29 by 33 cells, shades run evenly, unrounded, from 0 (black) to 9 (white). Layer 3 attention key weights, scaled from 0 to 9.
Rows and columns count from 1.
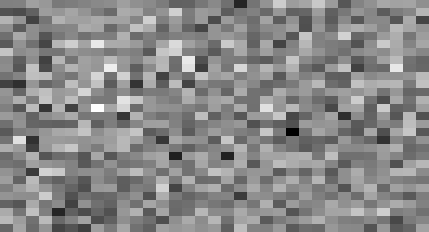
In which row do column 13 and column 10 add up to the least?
15
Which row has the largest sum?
6
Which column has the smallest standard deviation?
20
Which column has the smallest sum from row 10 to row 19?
23
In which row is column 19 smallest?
1
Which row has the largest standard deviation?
9
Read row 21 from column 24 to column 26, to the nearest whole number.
6 6 5
